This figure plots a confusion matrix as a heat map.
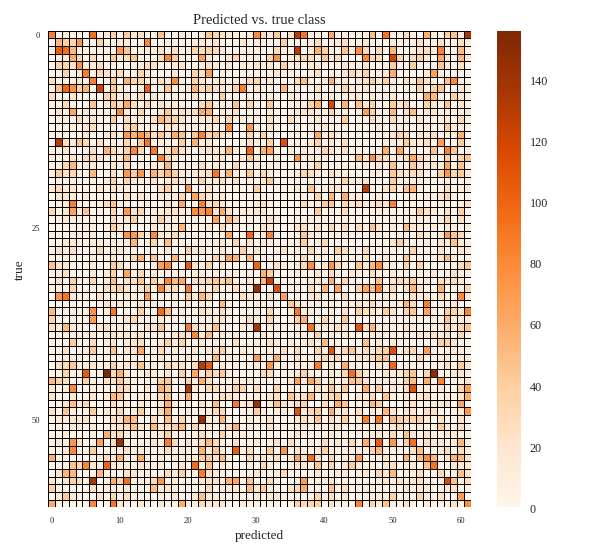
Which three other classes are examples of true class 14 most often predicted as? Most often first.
1, 34, 57
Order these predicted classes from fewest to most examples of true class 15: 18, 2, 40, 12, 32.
2, 40, 18, 32, 12
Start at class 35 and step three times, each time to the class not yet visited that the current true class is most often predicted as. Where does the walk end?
30
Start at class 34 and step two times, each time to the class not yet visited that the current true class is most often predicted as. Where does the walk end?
36
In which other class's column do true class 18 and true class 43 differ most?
22
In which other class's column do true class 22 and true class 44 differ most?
56
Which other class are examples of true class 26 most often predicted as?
29
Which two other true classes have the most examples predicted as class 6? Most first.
58, 0
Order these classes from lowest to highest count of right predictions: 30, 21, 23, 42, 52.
42, 52, 21, 23, 30
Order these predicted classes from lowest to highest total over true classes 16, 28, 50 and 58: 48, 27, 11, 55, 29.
55, 27, 29, 48, 11
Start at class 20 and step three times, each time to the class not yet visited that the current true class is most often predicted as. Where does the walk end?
10
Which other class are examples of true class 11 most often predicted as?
16
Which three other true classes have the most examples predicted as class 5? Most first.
44, 56, 7
